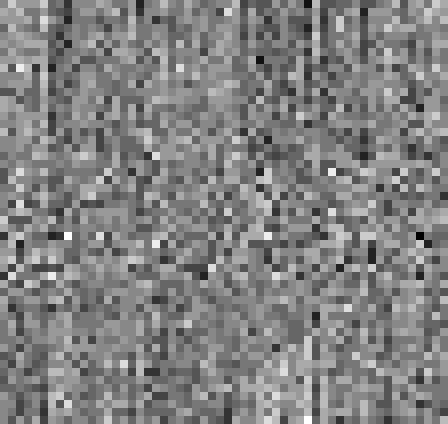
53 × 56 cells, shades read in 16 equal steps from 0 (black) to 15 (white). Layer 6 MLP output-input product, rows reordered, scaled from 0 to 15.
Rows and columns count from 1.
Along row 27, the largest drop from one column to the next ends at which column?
35
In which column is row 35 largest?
7
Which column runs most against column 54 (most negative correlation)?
20
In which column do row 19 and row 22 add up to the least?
33
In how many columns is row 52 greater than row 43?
28
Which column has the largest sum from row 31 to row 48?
39
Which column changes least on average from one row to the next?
16
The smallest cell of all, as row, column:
30, 53
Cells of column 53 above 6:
38
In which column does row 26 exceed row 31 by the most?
3
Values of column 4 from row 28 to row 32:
5 10 8 8 8
